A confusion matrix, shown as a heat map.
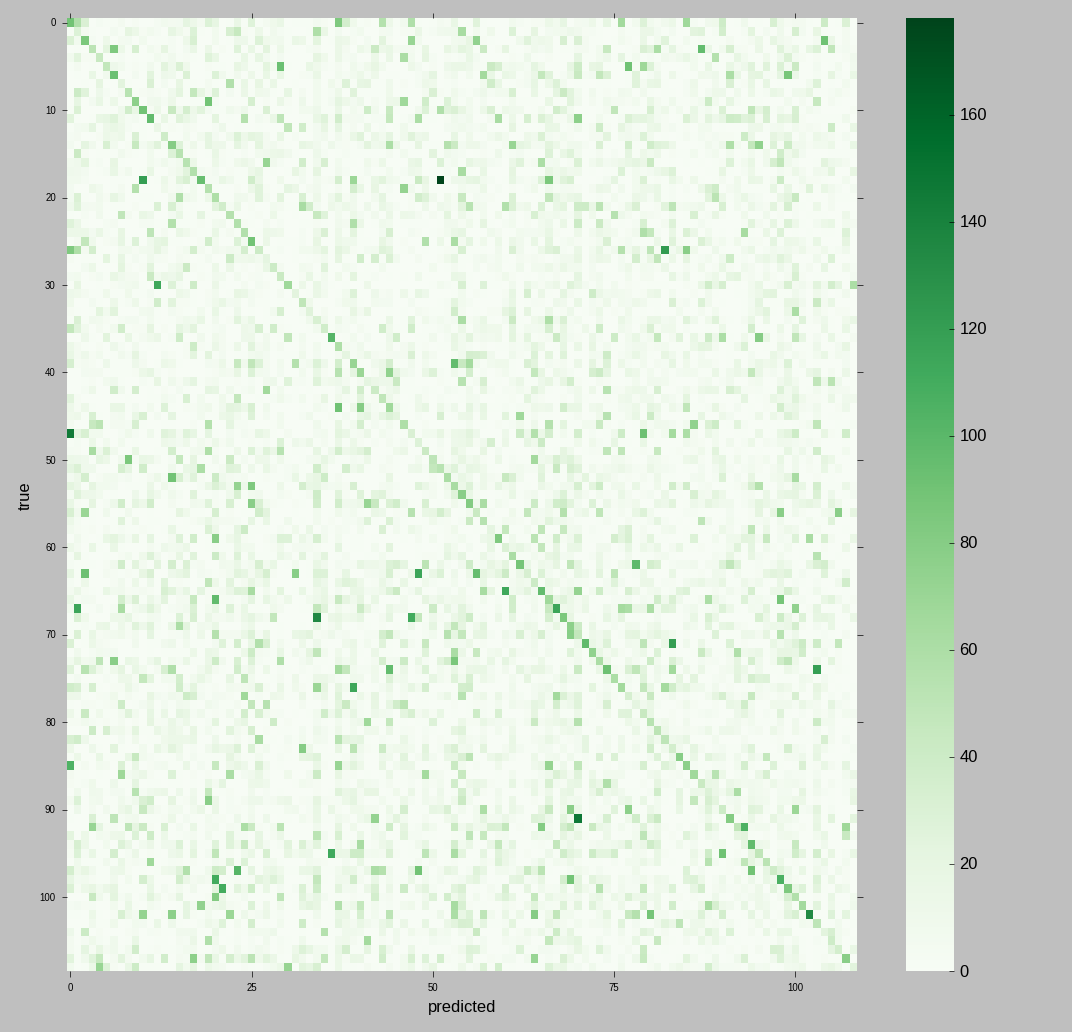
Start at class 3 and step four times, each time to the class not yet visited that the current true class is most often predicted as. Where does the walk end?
84
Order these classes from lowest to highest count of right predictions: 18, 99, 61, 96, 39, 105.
105, 96, 61, 39, 99, 18
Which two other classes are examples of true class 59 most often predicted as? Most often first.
20, 102
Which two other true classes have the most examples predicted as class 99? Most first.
6, 73
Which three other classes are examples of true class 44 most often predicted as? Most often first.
37, 40, 85
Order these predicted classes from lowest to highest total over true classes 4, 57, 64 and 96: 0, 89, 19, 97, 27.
97, 0, 27, 89, 19
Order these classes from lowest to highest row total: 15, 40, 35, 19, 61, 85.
15, 61, 19, 35, 40, 85
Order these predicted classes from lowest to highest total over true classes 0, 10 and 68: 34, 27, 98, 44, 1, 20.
20, 27, 98, 44, 1, 34
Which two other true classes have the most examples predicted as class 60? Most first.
65, 21
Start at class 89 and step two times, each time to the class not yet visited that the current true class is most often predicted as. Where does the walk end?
46
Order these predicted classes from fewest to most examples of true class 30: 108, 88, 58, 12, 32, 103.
58, 32, 103, 88, 108, 12
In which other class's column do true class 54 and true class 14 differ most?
95
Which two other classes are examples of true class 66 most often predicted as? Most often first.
20, 98
